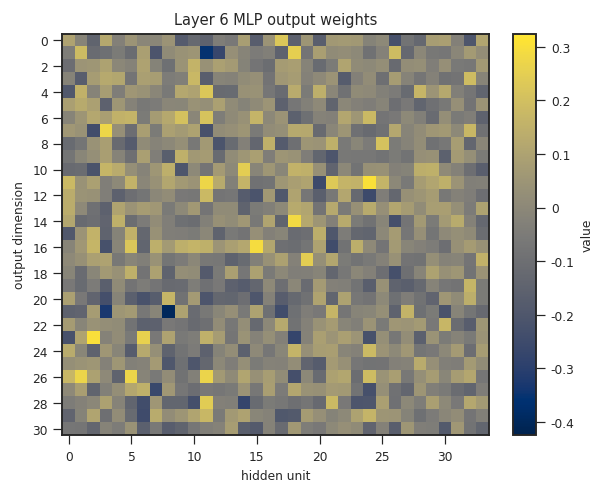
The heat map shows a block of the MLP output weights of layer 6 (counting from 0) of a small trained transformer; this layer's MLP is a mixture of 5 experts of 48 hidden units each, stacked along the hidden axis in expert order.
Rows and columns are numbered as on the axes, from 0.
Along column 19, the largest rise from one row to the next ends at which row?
17
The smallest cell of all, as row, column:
21, 8
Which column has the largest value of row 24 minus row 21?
3
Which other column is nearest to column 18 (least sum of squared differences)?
28
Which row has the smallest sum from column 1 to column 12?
20
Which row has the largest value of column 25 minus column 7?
27
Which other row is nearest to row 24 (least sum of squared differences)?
13
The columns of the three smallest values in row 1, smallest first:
11, 12, 7
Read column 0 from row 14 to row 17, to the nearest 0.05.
0.1 -0.2 0 0
